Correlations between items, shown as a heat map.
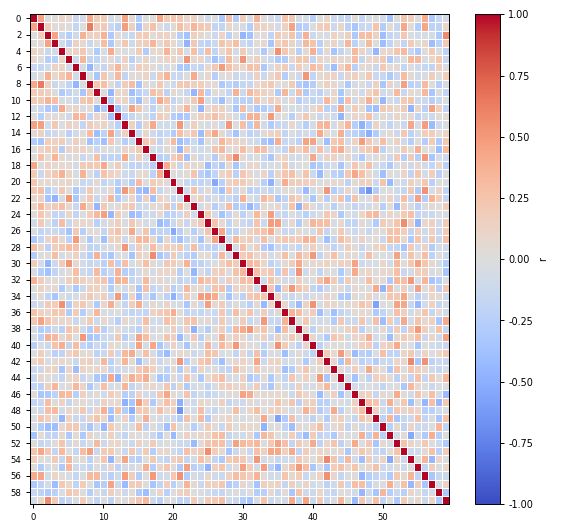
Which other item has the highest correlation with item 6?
27
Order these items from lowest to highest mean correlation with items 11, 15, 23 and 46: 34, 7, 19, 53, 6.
34, 6, 53, 7, 19
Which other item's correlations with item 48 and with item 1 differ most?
21
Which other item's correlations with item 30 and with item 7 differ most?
2
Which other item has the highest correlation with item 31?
38
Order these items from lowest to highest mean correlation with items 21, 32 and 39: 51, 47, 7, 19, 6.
51, 47, 6, 19, 7
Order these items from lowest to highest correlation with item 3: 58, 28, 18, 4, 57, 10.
57, 58, 4, 18, 28, 10
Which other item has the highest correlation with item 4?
35
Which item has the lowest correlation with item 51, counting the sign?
54
